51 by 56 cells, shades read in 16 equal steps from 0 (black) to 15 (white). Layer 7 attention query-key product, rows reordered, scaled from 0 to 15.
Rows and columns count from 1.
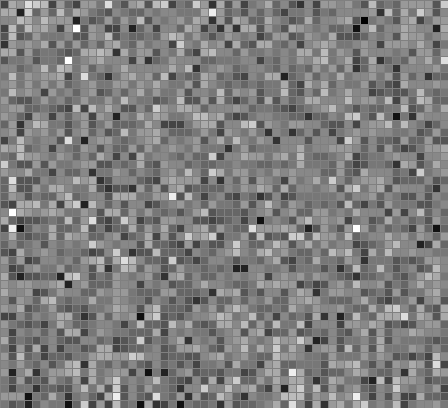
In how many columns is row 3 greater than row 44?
27
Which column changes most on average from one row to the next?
45
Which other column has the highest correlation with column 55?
1
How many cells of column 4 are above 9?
7
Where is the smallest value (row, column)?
3, 46
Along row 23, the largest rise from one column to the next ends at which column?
2
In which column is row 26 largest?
10
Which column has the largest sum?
44
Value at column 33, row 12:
5
